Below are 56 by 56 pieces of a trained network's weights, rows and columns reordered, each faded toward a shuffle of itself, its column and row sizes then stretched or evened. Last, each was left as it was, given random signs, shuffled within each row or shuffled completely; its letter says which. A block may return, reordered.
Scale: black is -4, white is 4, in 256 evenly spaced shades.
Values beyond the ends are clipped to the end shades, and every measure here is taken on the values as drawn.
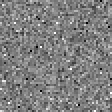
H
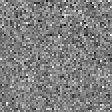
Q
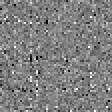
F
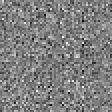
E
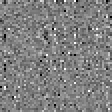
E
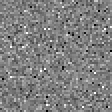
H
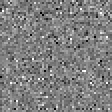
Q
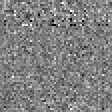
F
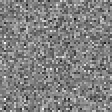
F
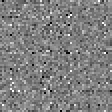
E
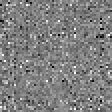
E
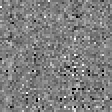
F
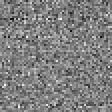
Q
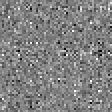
F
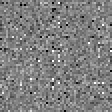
F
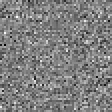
E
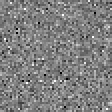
H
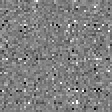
E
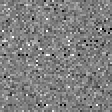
Q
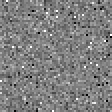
H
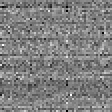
E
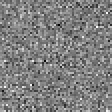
Q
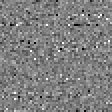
Q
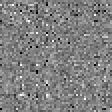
F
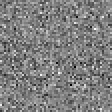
F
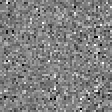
F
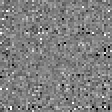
F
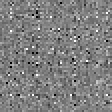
E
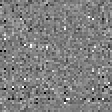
E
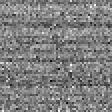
E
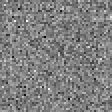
H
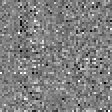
E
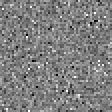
H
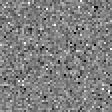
H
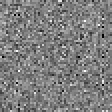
F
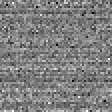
Q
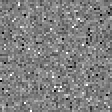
H
